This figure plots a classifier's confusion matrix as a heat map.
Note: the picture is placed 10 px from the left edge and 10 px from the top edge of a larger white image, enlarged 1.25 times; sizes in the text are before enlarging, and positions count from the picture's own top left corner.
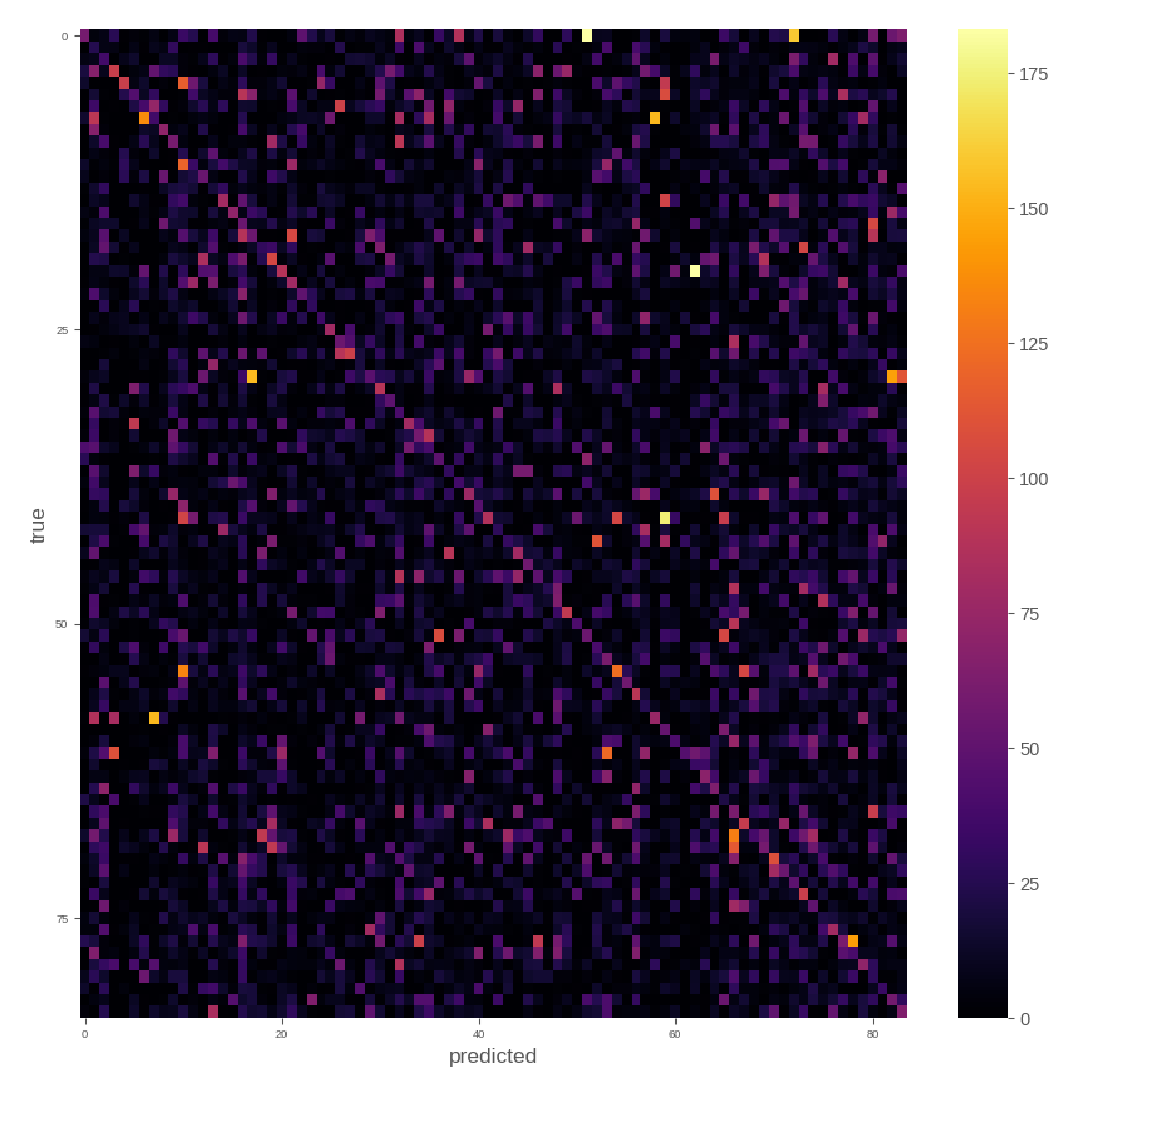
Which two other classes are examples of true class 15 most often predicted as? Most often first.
82, 72
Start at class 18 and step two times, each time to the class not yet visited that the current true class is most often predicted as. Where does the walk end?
35
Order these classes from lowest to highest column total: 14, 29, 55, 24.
55, 14, 24, 29
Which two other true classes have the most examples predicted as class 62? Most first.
20, 61
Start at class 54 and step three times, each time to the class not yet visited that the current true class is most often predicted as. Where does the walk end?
83
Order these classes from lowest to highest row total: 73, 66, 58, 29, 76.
76, 58, 73, 66, 29
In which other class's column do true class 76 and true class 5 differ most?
59
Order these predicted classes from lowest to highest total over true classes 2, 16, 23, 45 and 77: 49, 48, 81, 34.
81, 49, 48, 34
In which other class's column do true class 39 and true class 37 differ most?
64
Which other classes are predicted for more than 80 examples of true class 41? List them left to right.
10, 54, 59, 65
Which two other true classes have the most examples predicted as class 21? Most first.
17, 11
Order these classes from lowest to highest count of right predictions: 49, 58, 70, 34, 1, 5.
1, 5, 34, 58, 49, 70
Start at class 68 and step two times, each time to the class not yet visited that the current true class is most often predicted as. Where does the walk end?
80
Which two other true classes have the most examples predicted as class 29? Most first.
76, 17
